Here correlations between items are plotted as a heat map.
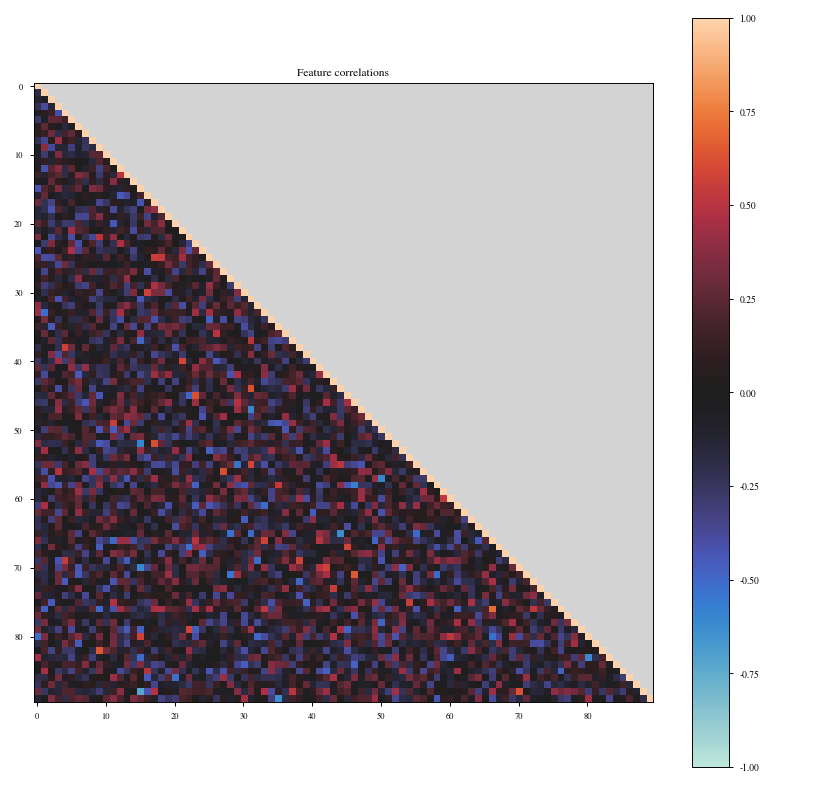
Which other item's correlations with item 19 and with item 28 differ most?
71
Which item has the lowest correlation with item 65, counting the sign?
44
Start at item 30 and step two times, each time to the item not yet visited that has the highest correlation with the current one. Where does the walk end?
85
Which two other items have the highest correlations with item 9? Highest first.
82, 22
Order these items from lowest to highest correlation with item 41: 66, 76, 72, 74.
74, 72, 76, 66
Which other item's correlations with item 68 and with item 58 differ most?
46
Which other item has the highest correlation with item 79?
22
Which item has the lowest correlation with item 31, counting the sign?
47
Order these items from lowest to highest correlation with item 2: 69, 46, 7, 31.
69, 46, 31, 7
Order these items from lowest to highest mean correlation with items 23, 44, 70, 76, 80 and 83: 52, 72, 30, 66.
30, 72, 52, 66
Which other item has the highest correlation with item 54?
75
